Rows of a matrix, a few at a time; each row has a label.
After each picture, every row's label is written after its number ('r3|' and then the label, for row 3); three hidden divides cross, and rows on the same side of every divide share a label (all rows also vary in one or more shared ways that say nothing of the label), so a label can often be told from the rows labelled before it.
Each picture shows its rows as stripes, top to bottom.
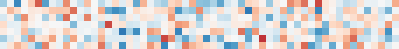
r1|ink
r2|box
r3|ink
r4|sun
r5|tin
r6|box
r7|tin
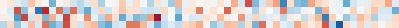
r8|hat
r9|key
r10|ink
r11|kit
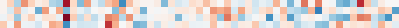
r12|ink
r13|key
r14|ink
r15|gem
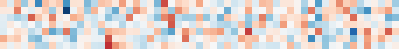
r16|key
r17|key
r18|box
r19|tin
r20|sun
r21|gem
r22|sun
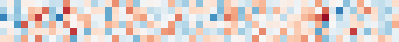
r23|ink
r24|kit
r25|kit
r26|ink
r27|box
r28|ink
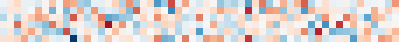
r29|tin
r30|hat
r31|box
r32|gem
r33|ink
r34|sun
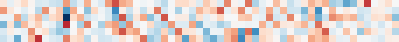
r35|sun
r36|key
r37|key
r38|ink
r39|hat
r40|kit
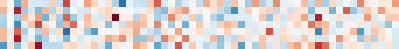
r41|ink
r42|gem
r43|ink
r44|kit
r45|key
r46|gem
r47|kit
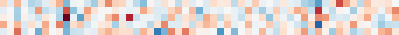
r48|gem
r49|ink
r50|ink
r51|key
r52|gem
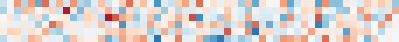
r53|key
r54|ink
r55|sun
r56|tin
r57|hat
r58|box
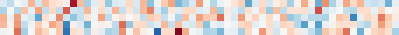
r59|box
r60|ink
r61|gem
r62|key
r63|key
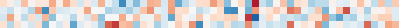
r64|tin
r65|tin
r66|hat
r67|sun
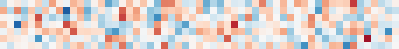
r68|box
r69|key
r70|hat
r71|kit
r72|box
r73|sun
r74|hat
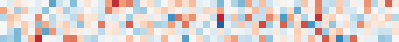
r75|sun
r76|sun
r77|hat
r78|tin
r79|ink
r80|kit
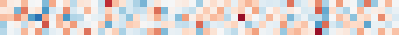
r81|sun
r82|ink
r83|gem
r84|box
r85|ink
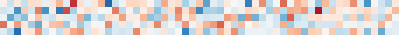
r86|box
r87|ink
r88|hat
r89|gem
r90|kit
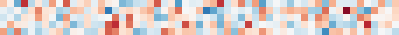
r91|ink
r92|box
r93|ink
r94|sun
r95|gem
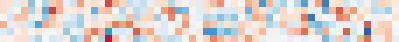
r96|sun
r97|tin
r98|tin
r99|gem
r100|box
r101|sun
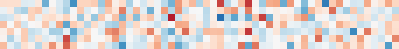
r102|sun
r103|hat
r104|tin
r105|key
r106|sun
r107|ink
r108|tin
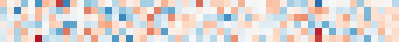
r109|key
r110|kit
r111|tin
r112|gem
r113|ink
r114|kit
